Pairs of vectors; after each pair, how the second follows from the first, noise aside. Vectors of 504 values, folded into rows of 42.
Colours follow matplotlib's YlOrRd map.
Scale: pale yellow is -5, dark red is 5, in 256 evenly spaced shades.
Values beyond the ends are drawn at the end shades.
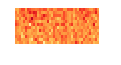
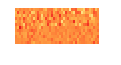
reversed, partly zeroed.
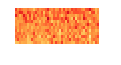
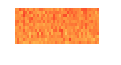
reversed, negated, shrunk.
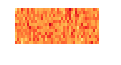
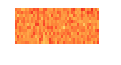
reversed, negated, shrunk.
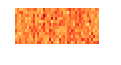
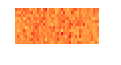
reversed, shrunk.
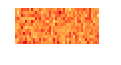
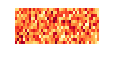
wrapped around, negated, scaled up.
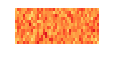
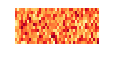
wrapped around, scaled up.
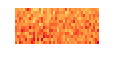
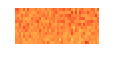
reversed, shrunk.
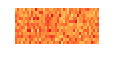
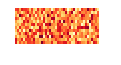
wrapped around, scaled up.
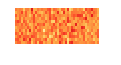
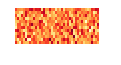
wrapped around, scaled up.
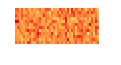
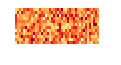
wrapped around, scaled up.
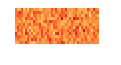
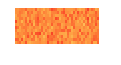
reversed, shrunk.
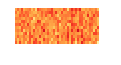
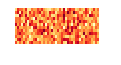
wrapped around, scaled up.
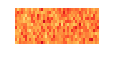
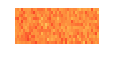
wrapped around, negated, shrunk.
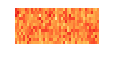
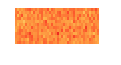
reversed, negated, shrunk.
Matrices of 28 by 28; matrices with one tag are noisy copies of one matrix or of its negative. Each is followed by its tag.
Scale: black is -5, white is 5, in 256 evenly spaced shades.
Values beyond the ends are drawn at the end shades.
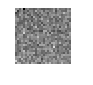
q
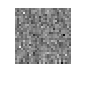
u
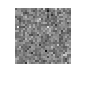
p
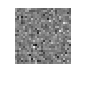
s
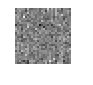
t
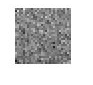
q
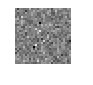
s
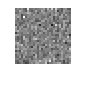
t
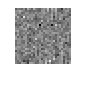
t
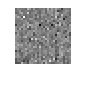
t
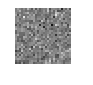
t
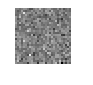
u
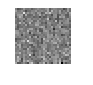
u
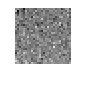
q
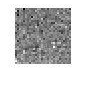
q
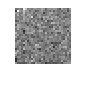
q
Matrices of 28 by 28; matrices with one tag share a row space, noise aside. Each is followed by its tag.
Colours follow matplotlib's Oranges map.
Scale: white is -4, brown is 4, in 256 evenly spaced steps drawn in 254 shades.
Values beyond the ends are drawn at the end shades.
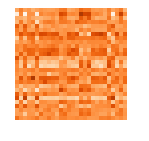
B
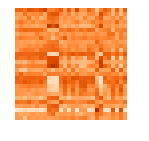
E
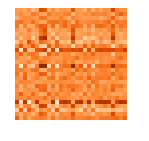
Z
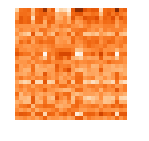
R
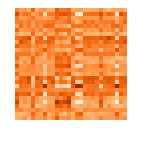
R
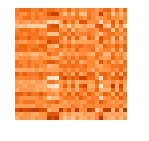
E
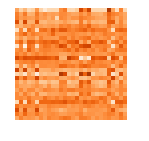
B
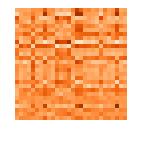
R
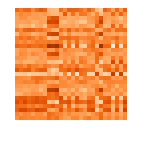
E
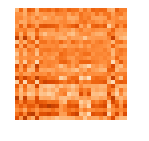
B
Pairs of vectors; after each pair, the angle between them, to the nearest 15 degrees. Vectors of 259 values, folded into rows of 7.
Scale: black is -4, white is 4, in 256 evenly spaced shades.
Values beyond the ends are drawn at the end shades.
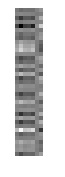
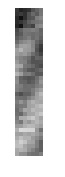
60 degrees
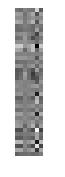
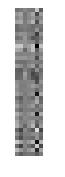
15 degrees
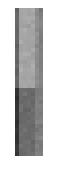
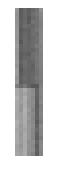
150 degrees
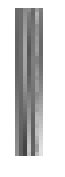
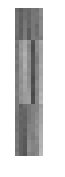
60 degrees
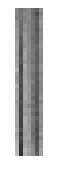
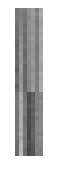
120 degrees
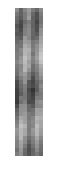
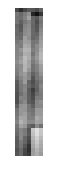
45 degrees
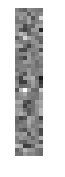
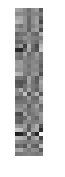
90 degrees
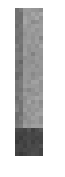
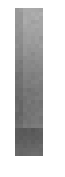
45 degrees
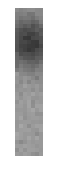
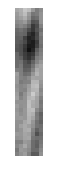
45 degrees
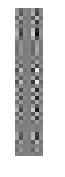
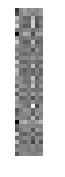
90 degrees
